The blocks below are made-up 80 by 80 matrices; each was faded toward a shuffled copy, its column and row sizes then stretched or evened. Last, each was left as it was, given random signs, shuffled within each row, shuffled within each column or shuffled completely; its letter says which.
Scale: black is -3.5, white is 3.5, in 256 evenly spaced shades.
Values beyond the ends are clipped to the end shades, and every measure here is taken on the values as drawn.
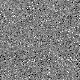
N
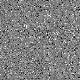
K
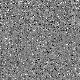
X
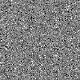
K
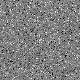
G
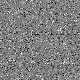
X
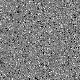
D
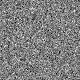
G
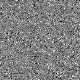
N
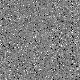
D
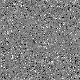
N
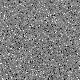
G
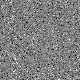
D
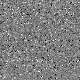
X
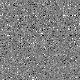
N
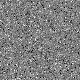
G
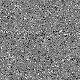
X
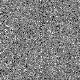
D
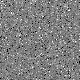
D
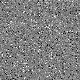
D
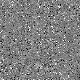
N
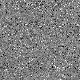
X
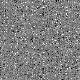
N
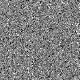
D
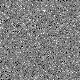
X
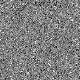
K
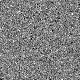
G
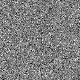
D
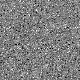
X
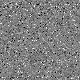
X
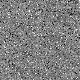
X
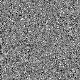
D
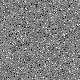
G
